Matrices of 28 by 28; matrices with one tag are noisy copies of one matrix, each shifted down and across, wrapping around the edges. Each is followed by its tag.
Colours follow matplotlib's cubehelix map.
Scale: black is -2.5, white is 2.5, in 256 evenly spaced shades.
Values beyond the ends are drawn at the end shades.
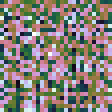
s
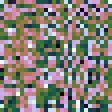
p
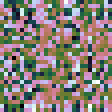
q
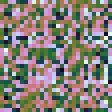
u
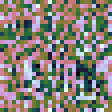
q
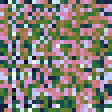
p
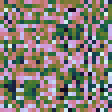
p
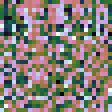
q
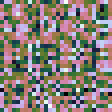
s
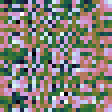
p
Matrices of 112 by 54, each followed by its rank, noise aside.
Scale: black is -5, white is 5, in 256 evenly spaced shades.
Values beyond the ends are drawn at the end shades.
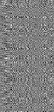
four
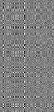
one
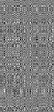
three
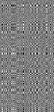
one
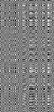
two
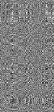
four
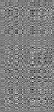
three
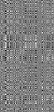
two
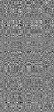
four
